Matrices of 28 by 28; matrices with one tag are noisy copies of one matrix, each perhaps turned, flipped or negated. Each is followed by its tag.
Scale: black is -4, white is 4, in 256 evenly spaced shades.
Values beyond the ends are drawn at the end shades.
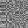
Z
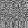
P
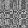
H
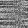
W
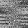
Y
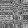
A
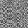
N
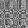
H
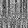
W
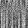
W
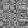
H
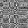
H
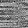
W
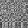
Z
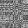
A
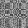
H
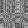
A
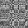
H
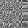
Z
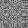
P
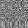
P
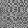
N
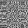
P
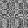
H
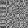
Z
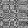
H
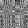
A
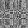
H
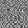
N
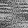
Y
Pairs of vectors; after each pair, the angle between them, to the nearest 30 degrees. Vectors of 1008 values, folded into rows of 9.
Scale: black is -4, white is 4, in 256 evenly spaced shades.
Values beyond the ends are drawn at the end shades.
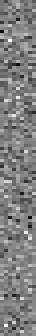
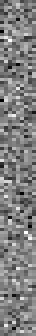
30 degrees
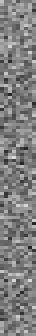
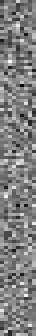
120 degrees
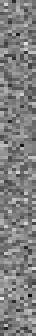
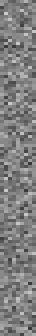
90 degrees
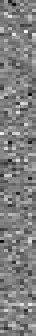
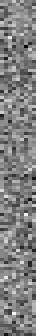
90 degrees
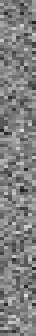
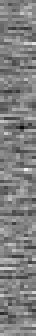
120 degrees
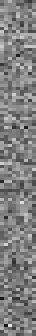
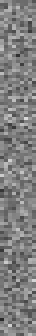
60 degrees
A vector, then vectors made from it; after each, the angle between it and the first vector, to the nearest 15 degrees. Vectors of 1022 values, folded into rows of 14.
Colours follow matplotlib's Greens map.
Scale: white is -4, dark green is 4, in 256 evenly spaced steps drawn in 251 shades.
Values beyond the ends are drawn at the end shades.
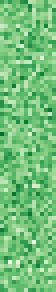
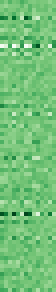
60 degrees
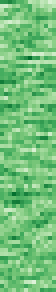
60 degrees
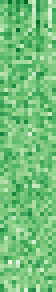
30 degrees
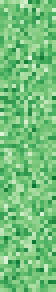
135 degrees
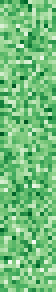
15 degrees
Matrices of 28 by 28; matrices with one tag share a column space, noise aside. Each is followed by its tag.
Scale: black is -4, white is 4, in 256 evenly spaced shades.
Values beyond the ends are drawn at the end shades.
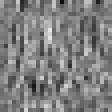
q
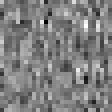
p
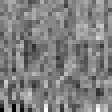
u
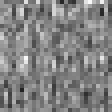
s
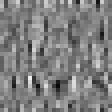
q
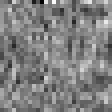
p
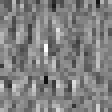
q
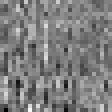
u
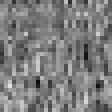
u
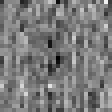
s
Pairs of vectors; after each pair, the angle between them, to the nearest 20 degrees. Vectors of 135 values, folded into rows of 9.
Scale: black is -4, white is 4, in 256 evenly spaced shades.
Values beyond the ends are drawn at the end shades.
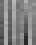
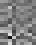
100 degrees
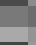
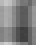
120 degrees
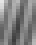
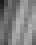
140 degrees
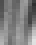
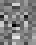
80 degrees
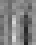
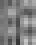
100 degrees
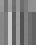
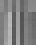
20 degrees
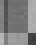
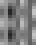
100 degrees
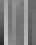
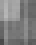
60 degrees
